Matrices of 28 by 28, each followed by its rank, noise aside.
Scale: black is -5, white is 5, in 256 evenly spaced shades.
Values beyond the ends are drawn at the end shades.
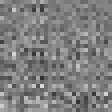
four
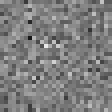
eight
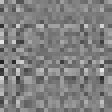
two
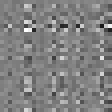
two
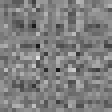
three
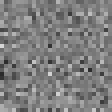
six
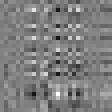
two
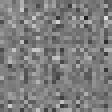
four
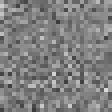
eight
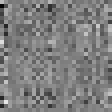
three
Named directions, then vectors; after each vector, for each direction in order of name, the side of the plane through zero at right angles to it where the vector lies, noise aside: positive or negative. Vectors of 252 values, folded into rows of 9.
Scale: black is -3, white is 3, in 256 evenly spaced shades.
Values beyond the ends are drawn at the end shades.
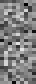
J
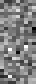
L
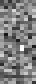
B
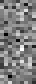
positive, positive, negative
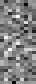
negative, positive, positive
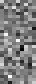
negative, negative, positive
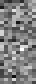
positive, positive, positive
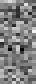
negative, negative, negative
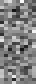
negative, negative, negative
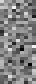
negative, negative, positive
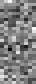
negative, negative, negative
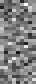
positive, negative, positive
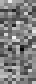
negative, negative, negative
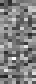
positive, negative, positive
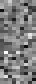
negative, positive, negative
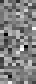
positive, positive, negative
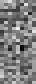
negative, negative, negative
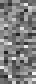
positive, negative, positive
